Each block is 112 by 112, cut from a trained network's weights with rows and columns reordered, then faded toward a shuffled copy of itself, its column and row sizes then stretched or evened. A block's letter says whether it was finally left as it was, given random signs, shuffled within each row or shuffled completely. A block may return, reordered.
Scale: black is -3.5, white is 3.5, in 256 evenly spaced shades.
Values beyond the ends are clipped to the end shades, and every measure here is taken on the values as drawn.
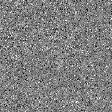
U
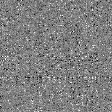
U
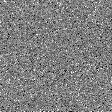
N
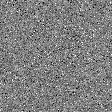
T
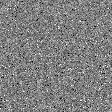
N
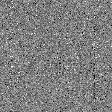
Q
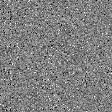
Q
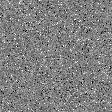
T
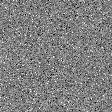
T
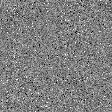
Q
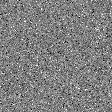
T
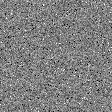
T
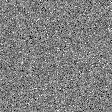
T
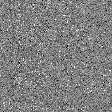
Q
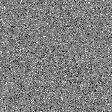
N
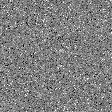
T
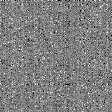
U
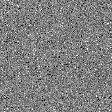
Q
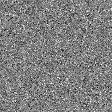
N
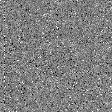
Q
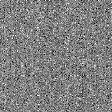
U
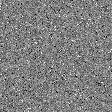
T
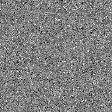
Q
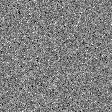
T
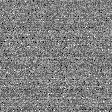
N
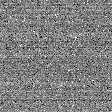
N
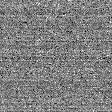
N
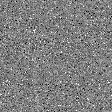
N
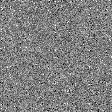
Q
